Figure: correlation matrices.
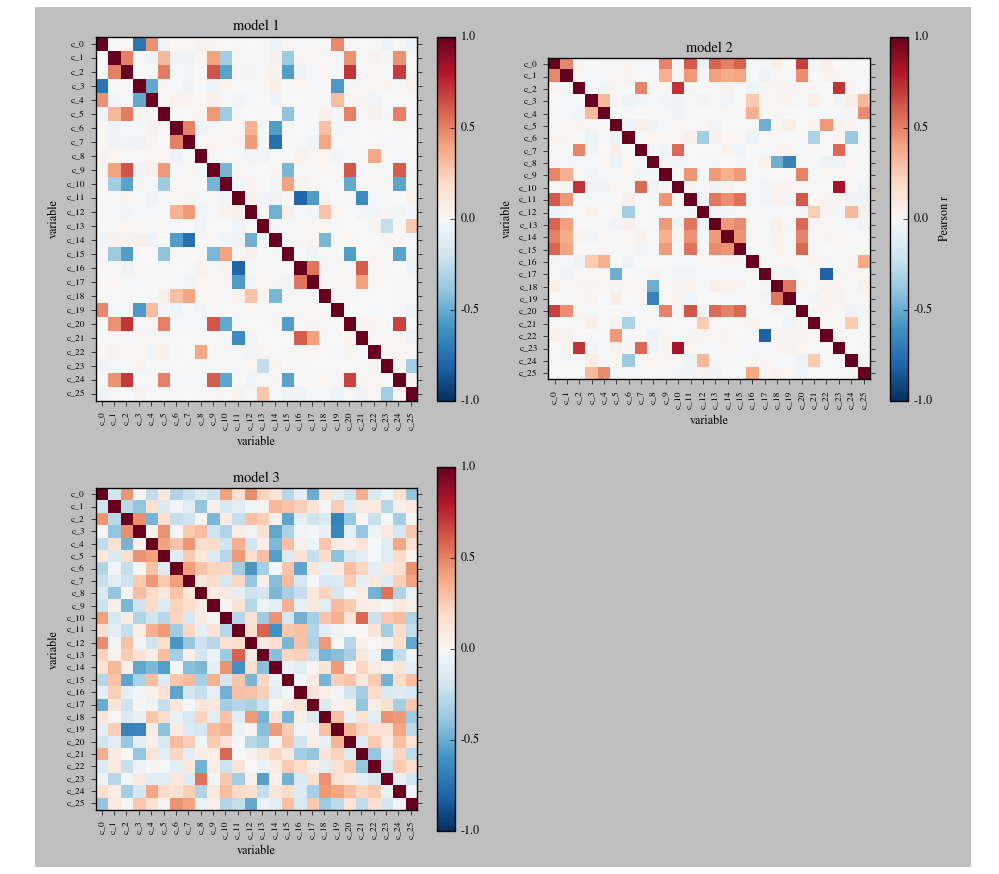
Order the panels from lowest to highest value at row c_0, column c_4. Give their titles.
model 3, model 2, model 1
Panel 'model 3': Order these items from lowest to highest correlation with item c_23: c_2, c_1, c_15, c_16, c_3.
c_15, c_1, c_16, c_2, c_3
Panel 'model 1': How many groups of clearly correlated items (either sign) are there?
6
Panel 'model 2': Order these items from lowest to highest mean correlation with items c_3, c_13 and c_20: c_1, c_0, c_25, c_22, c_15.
c_22, c_25, c_1, c_15, c_0
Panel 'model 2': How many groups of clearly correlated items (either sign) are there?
6
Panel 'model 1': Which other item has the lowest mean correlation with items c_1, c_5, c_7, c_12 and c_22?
c_14
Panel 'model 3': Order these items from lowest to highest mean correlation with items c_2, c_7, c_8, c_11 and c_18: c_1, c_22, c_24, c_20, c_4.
c_1, c_22, c_20, c_24, c_4
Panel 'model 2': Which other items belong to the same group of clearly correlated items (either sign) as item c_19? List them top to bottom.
c_8, c_18
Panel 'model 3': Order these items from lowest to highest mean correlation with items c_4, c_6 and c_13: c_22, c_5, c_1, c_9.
c_22, c_1, c_9, c_5
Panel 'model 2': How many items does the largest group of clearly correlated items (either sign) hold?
8
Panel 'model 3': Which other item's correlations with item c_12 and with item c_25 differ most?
c_6
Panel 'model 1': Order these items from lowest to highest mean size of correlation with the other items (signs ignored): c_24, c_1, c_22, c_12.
c_22, c_12, c_1, c_24
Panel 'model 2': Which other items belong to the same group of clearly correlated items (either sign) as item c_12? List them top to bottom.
c_6, c_21, c_24
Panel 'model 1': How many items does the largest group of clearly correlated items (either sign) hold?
8
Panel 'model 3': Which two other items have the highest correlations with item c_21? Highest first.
c_10, c_0
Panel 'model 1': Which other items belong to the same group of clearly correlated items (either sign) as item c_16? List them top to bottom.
c_11, c_17, c_21
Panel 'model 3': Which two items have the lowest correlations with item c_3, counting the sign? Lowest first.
c_19, c_14
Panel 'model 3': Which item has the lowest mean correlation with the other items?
c_2
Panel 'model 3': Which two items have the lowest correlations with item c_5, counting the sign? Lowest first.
c_14, c_19
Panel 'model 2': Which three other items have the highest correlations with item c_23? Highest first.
c_10, c_2, c_7
